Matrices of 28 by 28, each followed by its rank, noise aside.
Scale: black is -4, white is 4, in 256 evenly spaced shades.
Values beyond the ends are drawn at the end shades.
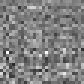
four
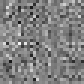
five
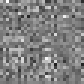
five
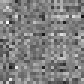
four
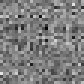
five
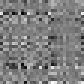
three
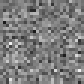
six
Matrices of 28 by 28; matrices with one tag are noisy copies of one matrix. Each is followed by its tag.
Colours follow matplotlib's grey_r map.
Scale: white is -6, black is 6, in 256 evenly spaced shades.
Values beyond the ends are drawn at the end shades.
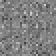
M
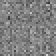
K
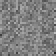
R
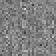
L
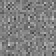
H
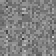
L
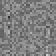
K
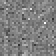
L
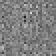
M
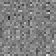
K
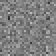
K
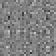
K
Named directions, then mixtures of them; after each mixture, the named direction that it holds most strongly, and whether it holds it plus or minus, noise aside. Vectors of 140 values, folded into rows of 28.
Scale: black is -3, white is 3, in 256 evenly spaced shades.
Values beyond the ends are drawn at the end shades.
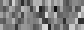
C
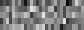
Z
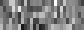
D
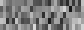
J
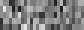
D, minus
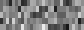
C, plus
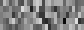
C, plus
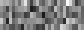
Z, minus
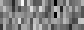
D, minus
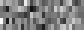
Z, minus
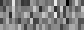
Z, plus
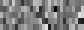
C, plus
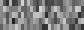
C, minus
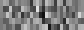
C, plus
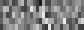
C, minus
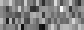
D, plus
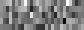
Z, minus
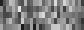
D, plus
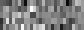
Z, plus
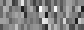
C, minus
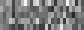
Z, minus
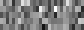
C, minus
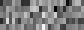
Z, plus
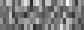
Z, minus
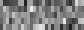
Z, plus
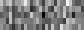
Z, minus
